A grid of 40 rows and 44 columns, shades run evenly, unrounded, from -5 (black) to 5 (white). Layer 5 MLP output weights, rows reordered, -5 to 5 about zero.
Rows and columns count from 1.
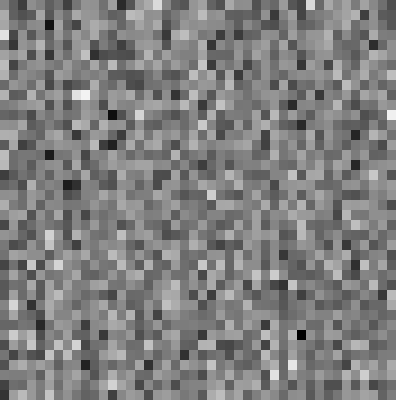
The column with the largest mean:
7
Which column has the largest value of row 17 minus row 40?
1
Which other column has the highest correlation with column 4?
41
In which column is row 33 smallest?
5
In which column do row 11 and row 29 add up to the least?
32
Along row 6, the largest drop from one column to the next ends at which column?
11
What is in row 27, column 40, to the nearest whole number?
-3
